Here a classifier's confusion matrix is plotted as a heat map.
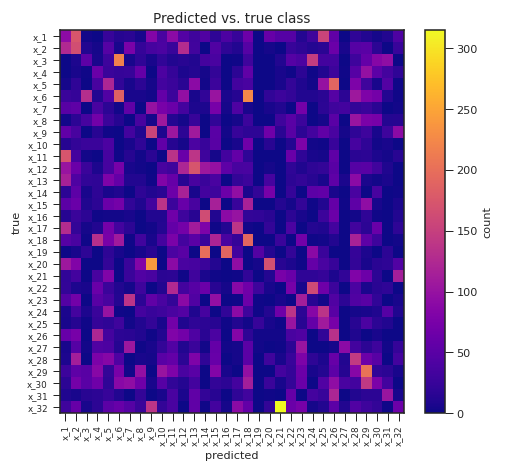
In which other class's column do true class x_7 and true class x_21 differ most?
x_32
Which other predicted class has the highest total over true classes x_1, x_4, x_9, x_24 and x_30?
x_25
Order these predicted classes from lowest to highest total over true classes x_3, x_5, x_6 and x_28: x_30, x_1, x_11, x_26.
x_1, x_11, x_30, x_26
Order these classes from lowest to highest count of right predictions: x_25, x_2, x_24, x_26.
x_24, x_25, x_26, x_2
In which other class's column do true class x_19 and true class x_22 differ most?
x_16
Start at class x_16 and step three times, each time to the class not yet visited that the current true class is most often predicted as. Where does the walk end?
x_13
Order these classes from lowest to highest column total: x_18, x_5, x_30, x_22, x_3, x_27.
x_27, x_3, x_30, x_22, x_5, x_18
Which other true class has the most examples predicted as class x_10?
x_15
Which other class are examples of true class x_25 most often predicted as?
x_22
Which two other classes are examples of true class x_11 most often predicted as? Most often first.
x_1, x_13
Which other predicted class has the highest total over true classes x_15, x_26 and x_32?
x_21
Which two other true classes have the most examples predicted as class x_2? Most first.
x_1, x_28
